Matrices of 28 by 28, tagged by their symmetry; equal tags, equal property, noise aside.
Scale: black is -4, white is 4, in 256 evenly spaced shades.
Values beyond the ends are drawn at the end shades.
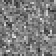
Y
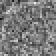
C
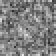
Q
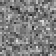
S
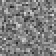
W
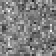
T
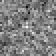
C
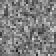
S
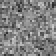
S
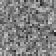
Y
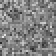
C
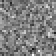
W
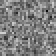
Y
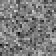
C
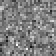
S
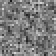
Y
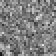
Q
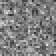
W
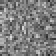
T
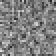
W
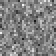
Y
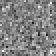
C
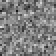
S
